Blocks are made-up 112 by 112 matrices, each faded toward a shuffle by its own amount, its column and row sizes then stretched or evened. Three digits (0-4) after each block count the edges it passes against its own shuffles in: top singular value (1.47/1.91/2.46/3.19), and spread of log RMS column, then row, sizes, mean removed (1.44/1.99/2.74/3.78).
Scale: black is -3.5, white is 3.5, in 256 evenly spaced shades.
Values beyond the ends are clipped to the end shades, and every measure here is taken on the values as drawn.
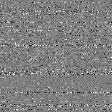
1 1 4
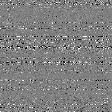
2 1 4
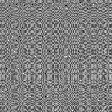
4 3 0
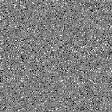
2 0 2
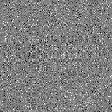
3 0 0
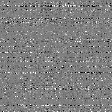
2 1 4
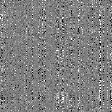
2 4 1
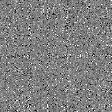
2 2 2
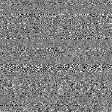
2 0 4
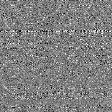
2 0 3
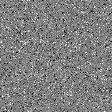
0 0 1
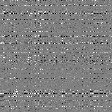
3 2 4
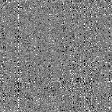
2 3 2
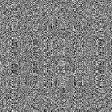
3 3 0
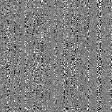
1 4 1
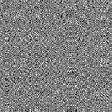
3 2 0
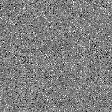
2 0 1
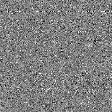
1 1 2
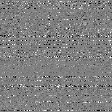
1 1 4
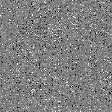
1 2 0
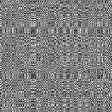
4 3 3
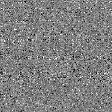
2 0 2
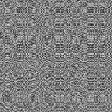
4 1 3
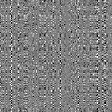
4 4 0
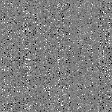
0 3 1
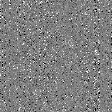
0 3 0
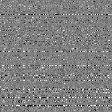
3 1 4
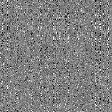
3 3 0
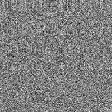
2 0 0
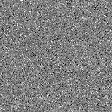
2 0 0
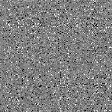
2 2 2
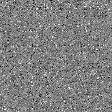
1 0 2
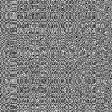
4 2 0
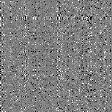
3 3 2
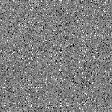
2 1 0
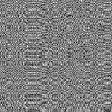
4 1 2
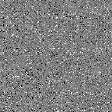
2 1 2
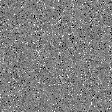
0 2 0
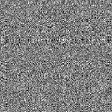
3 2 2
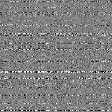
3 0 4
